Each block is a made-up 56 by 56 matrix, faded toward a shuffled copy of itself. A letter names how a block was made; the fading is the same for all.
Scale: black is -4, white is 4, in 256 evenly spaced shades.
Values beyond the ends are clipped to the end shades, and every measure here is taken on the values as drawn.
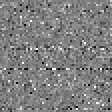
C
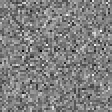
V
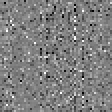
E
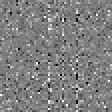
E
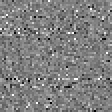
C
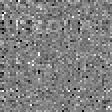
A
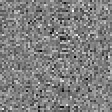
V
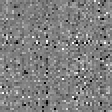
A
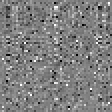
A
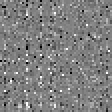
E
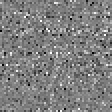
C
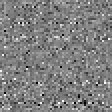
C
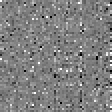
E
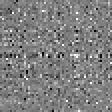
A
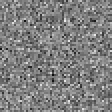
V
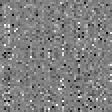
E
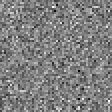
V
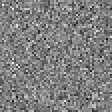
V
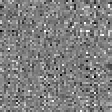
A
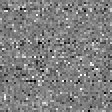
C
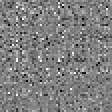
A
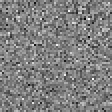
V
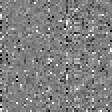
E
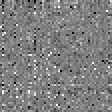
E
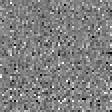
A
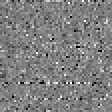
C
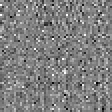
A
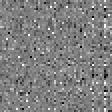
E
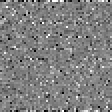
C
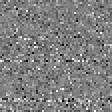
C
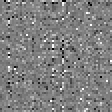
E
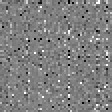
E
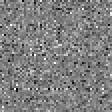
C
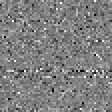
C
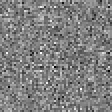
V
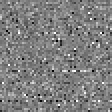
C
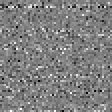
C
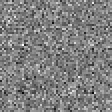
V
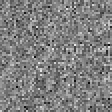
V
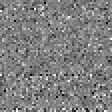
C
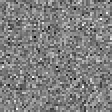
V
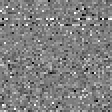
C
